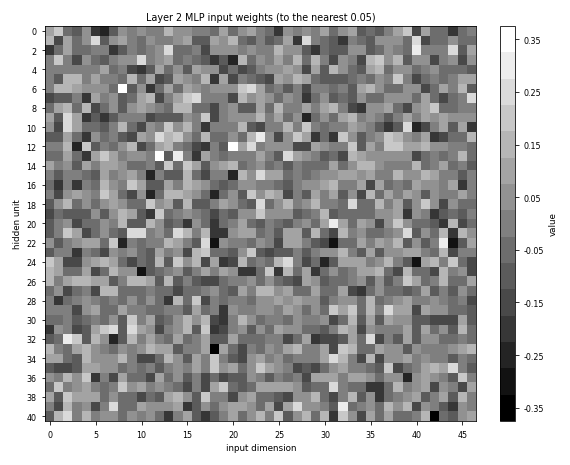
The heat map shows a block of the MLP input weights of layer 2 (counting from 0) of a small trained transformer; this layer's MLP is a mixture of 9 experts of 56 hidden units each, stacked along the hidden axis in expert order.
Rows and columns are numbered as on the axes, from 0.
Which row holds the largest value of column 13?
2
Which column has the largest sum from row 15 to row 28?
7
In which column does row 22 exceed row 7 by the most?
43
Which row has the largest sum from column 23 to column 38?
29
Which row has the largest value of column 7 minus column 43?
39
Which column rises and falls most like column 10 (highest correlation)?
46
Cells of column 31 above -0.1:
25
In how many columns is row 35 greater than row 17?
19
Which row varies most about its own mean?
24
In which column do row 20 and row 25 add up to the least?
10
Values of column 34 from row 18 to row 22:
-0.05 -0.05 0.1 0.05 0.1
